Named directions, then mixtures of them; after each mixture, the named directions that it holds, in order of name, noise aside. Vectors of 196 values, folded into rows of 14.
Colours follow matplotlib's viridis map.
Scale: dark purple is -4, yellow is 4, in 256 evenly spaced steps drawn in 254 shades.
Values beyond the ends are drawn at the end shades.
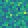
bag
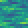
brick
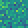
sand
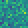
bag, sand.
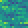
brick, sand.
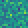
bag.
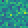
bag, sand.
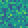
bag, sand.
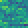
brick, sand.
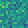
sand.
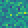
bag.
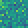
sand.
